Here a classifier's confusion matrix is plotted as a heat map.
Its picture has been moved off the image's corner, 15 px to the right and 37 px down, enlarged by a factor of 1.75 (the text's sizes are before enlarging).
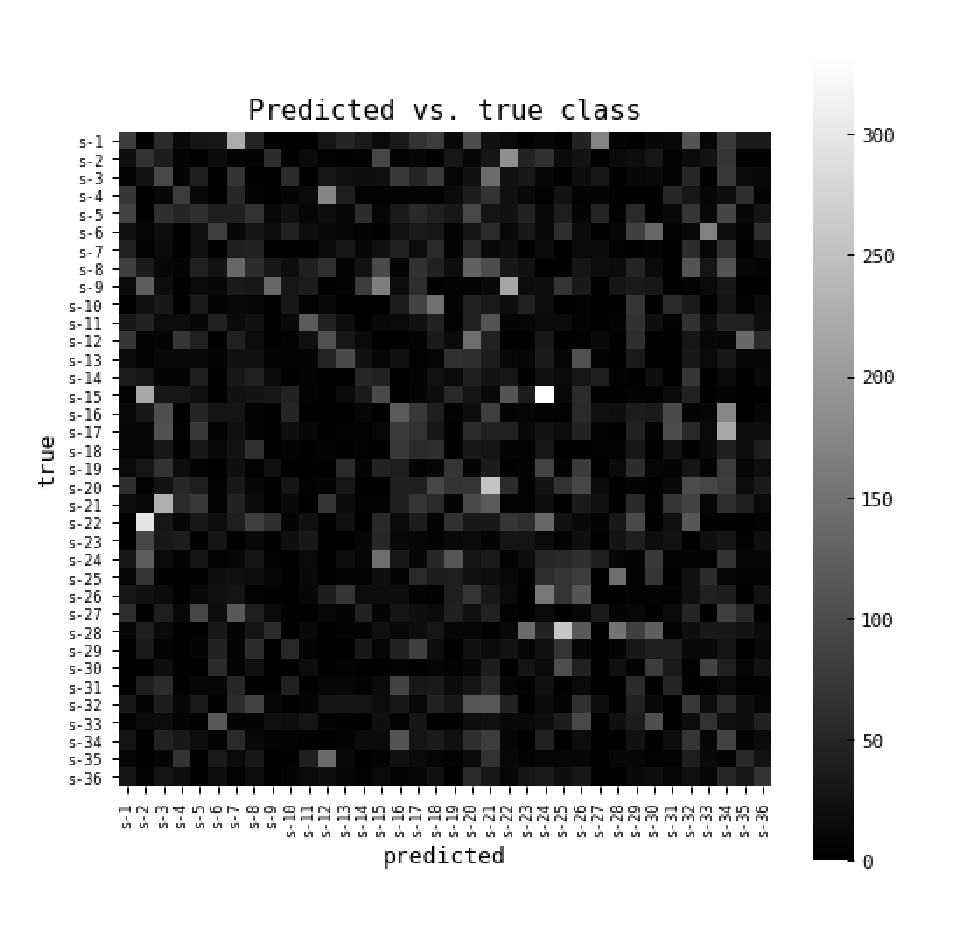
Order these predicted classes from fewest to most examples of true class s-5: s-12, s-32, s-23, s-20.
s-12, s-23, s-32, s-20
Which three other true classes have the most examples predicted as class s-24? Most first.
s-15, s-26, s-22
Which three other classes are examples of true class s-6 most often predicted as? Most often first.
s-33, s-30, s-29
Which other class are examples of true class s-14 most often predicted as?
s-32
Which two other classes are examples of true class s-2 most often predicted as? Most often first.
s-22, s-15
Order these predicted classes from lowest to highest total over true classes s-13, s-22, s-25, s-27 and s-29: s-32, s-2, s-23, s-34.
s-23, s-34, s-32, s-2
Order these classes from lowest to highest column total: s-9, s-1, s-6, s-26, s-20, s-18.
s-9, s-6, s-1, s-18, s-26, s-20
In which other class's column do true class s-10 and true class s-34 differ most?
s-18
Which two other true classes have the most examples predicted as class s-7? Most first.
s-1, s-8
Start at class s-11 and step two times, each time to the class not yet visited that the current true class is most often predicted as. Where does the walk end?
s-3
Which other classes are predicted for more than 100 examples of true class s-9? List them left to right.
s-2, s-15, s-22
